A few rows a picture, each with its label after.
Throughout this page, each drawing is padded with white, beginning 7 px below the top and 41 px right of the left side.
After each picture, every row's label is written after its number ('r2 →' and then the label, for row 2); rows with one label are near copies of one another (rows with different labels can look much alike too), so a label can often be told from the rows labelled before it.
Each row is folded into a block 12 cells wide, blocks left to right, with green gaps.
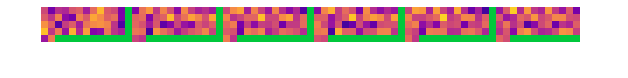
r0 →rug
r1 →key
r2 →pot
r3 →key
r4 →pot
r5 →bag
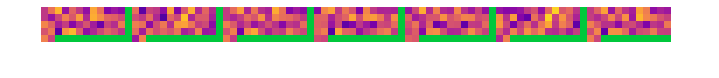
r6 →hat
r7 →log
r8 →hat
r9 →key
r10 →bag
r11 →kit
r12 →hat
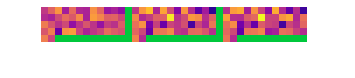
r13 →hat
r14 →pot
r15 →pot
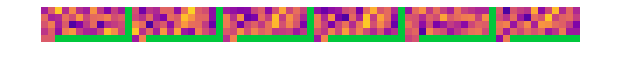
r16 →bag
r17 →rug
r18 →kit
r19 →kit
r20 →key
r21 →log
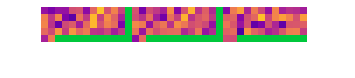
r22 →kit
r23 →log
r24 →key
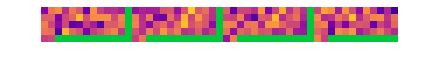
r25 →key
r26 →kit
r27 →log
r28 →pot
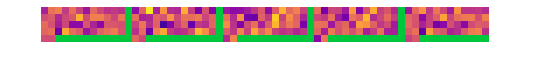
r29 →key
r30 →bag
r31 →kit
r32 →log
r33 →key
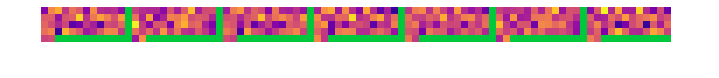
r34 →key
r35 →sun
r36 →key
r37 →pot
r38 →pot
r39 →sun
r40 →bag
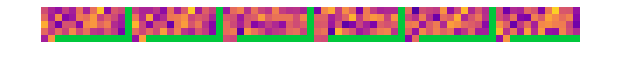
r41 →sun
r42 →sun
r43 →key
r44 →key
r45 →log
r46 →rug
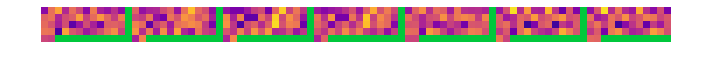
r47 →key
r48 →rug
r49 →kit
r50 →kit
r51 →key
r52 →bag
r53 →bag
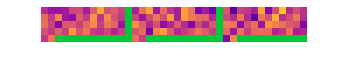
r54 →kit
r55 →hat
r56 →log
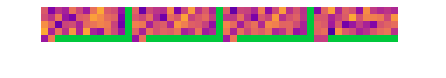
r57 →rug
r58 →log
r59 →log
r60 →key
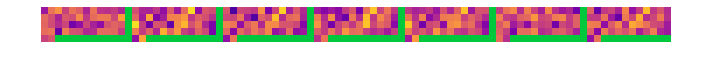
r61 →key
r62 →sun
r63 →log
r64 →kit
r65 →sun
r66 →pot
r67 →log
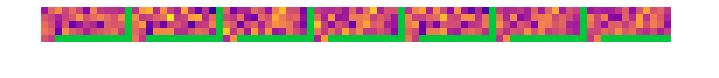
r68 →key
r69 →pot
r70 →rug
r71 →sun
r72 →pot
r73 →sun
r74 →kit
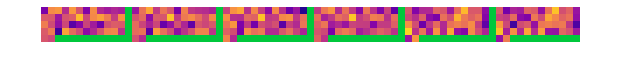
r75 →key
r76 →key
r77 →pot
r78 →pot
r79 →rug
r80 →rug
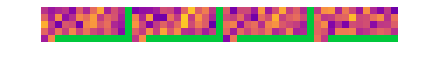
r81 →sun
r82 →kit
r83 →log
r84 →pot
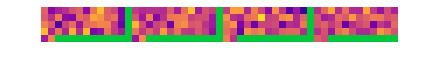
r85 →rug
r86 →sun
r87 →pot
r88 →bag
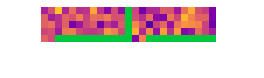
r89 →bag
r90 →rug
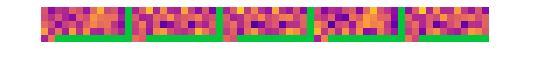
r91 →rug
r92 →bag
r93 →bag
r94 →rug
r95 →bag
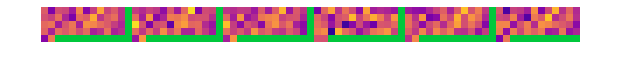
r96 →log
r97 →sun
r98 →sun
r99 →key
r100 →kit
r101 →log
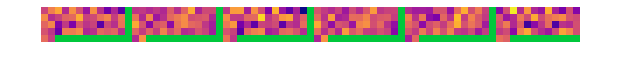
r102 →pot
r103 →sun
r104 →pot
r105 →sun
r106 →kit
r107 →bag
